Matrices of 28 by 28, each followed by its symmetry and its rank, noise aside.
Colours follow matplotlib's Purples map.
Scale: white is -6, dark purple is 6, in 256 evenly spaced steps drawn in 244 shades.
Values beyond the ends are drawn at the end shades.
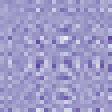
antisymmetric, rank two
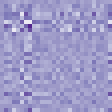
no symmetry, rank two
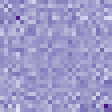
symmetric, rank four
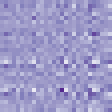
no symmetry, rank two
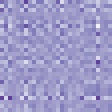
no symmetry, rank two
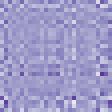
antisymmetric, rank two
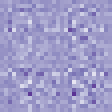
no symmetry, rank three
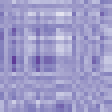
antisymmetric, rank two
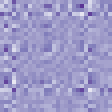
symmetric, rank two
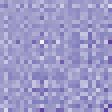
symmetric, rank three
